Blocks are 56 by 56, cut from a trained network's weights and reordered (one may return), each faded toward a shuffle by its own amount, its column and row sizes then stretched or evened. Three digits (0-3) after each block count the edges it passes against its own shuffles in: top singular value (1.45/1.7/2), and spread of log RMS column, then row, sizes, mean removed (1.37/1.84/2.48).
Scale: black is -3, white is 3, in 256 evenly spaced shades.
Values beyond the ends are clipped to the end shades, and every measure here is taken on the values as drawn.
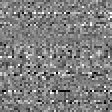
1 0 3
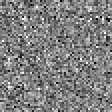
0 0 1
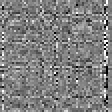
3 3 1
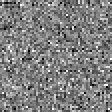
0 0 2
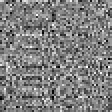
3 0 2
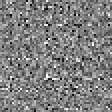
2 1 2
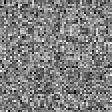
2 0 0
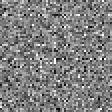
2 1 2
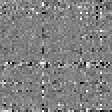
1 2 3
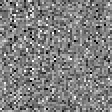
0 2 0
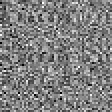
3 0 0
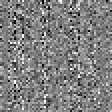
1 3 0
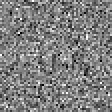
2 0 0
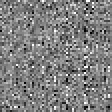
1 3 1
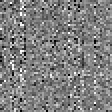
0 3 0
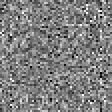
1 1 0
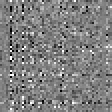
2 3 2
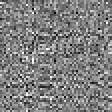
3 1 2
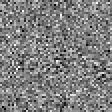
1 0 0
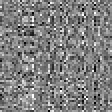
3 3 0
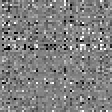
0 3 3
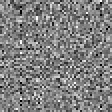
3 1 0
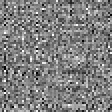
2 2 0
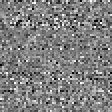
0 0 3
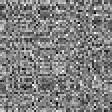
3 1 0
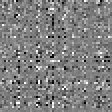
1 3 3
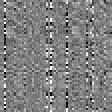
2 3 0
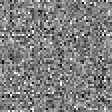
2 2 1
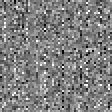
0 3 0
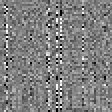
2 3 0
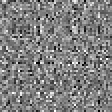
3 2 2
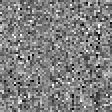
0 2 0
